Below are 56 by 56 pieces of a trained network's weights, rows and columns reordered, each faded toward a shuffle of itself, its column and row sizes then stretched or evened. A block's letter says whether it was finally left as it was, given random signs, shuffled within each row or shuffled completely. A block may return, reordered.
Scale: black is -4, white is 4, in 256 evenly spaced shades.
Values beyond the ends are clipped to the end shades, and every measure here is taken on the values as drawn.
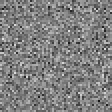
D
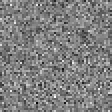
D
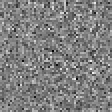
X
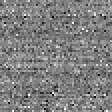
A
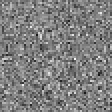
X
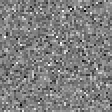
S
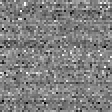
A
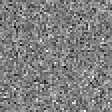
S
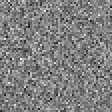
S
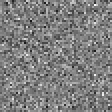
D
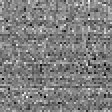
X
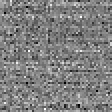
X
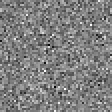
S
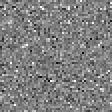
A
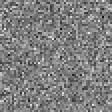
A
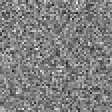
A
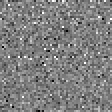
A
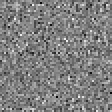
A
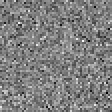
A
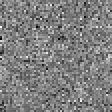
D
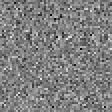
A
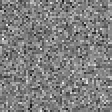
S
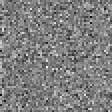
D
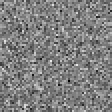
S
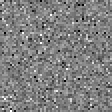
S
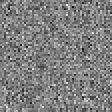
X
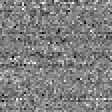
A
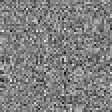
X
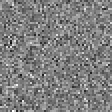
X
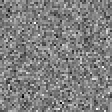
S
